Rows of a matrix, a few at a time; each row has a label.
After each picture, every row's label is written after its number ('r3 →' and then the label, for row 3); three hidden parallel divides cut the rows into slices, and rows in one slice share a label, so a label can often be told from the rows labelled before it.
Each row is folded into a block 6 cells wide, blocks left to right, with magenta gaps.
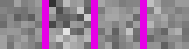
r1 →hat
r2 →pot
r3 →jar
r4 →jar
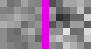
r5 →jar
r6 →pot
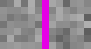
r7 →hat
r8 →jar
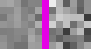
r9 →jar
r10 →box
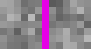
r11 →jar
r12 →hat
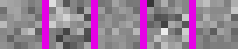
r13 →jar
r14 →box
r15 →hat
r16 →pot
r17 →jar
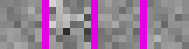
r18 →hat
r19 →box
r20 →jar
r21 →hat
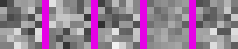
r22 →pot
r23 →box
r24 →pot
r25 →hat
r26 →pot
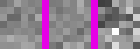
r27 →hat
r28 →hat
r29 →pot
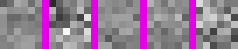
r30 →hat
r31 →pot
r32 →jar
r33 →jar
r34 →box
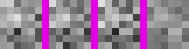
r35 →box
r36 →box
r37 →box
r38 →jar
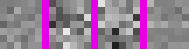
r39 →hat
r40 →pot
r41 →box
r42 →jar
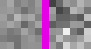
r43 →jar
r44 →pot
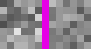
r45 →pot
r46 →jar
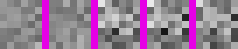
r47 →jar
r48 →hat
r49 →box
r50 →box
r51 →box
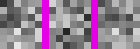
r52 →pot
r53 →box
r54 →pot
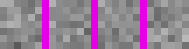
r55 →jar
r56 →jar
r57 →jar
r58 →hat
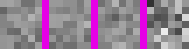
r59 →jar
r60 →jar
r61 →hat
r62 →pot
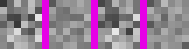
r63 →pot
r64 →hat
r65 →pot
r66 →hat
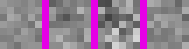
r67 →jar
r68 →hat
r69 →pot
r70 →jar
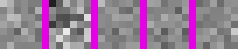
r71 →jar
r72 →pot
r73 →jar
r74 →jar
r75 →hat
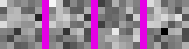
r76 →box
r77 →box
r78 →pot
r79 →box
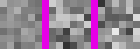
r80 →jar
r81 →box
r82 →pot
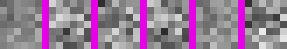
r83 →hat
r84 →box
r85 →pot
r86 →box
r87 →hat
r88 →pot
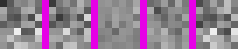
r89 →pot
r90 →pot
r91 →jar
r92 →hat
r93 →pot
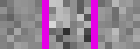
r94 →hat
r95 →box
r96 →hat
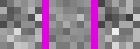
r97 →pot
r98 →jar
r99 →pot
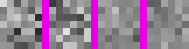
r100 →box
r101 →pot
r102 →jar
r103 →hat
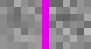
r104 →hat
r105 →hat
